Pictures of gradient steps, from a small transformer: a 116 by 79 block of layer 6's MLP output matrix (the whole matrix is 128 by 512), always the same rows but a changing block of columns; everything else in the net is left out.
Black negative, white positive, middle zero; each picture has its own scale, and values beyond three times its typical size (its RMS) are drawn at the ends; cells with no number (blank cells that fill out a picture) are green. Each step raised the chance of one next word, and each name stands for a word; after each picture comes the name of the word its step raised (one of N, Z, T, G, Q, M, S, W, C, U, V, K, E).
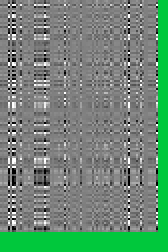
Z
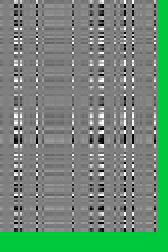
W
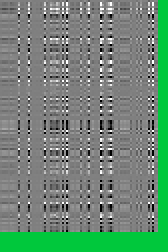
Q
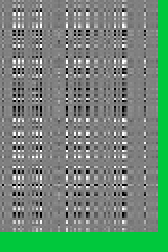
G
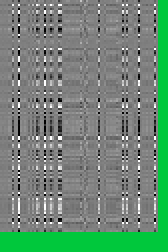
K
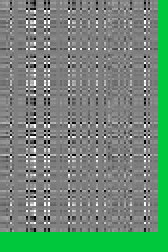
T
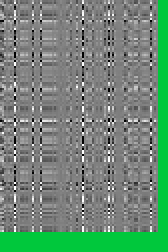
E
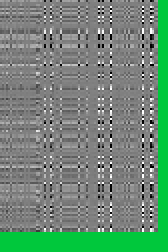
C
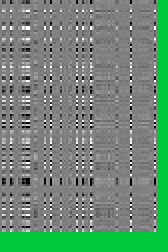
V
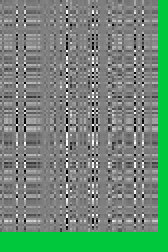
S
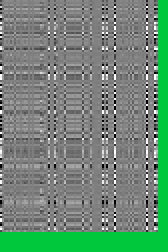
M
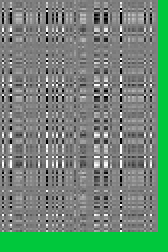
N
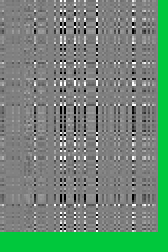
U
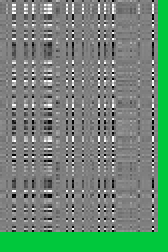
Q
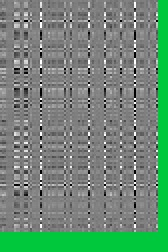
G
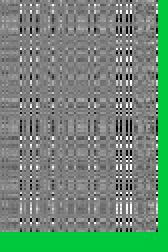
K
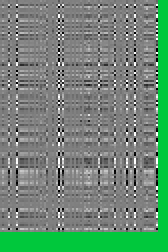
Z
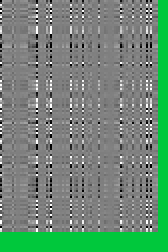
C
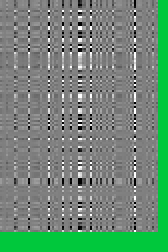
V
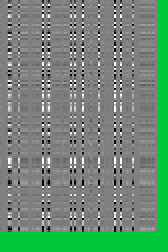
Z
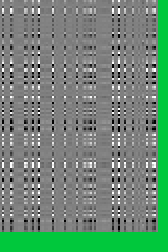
S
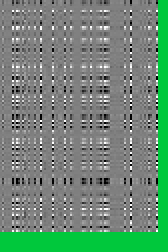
V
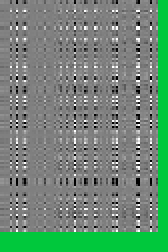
V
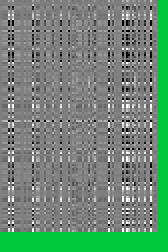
E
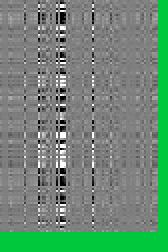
N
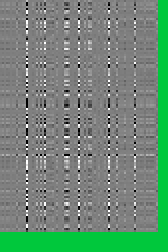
T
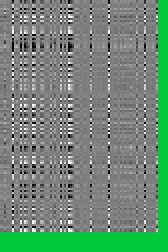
C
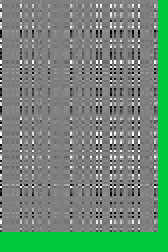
G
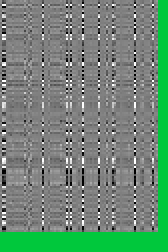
Z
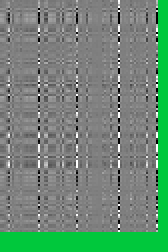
N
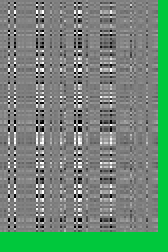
S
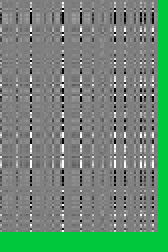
N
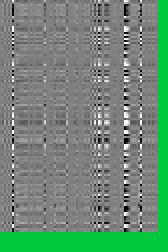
W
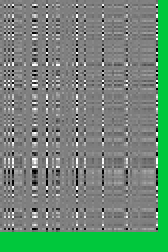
Z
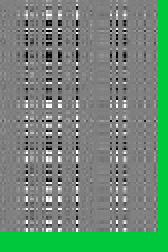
E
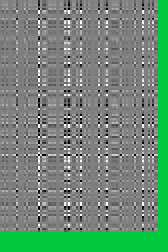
T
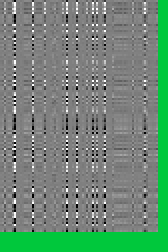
Q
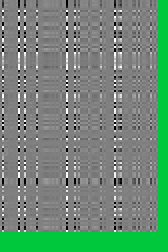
V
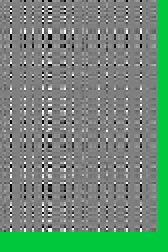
C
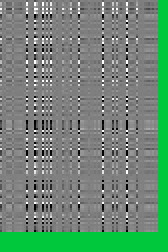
Q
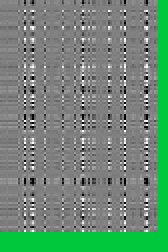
V
